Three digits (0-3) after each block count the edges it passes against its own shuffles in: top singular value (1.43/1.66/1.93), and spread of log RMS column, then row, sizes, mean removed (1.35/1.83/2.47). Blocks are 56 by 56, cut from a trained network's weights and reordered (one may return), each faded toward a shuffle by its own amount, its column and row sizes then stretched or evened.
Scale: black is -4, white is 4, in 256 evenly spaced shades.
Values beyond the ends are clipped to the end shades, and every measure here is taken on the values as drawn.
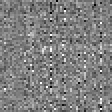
0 3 0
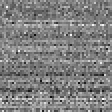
3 0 3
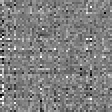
1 3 1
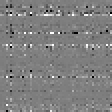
2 2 3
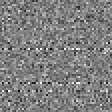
3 1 2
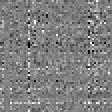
1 3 2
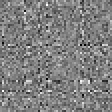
3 2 1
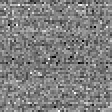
1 0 1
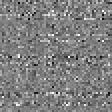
0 1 3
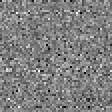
0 0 2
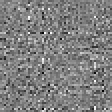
3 2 2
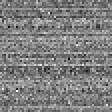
3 0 2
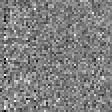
0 2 0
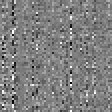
1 3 0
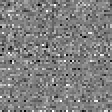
0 1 3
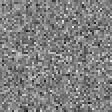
0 0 0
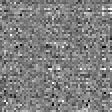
1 2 1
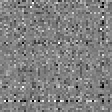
1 2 2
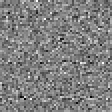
1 0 1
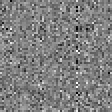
1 2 0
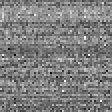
3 1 0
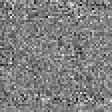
0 1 2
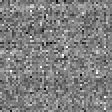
0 2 0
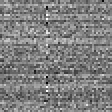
3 1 0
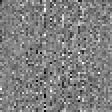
0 3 0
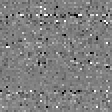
1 1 2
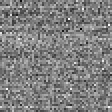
1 0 0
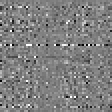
2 2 3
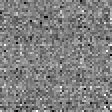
0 2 1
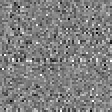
3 0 2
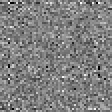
2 1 2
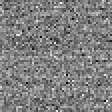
0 0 0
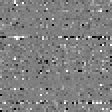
2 1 3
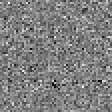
1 1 2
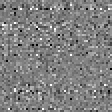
2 1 2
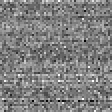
2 0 1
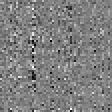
0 3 1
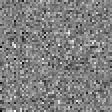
0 2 2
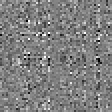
2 3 1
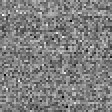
0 0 0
